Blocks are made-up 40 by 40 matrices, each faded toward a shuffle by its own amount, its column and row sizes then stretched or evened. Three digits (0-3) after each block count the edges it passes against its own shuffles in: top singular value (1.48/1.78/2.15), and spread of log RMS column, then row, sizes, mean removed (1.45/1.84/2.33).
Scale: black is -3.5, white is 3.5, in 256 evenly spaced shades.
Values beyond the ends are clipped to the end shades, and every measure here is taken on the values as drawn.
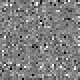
0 0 1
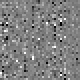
0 3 0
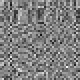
3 2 0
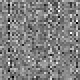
2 3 0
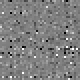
0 1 2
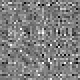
2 1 2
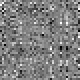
2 3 0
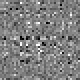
2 2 2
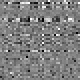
3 0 3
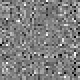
2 2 1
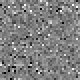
0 1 1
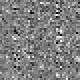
1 2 0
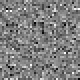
1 1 2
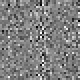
2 3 0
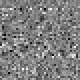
1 0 2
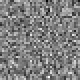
2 1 1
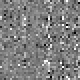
1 3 1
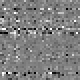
2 1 3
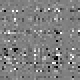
0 2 3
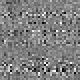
2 1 3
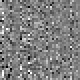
0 3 0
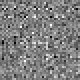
2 1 2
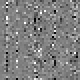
0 3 0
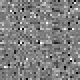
2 0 2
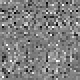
2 1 2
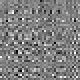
3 1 3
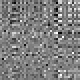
3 2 2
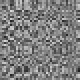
3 3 1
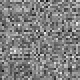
2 0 1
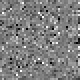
1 1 1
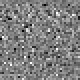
0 0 2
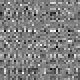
3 1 3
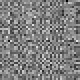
3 1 1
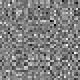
3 0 0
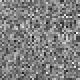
2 1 0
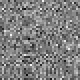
2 0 1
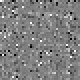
0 2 1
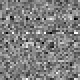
2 0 2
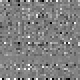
1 1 3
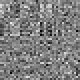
2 1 2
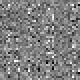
1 2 1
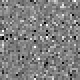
1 1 1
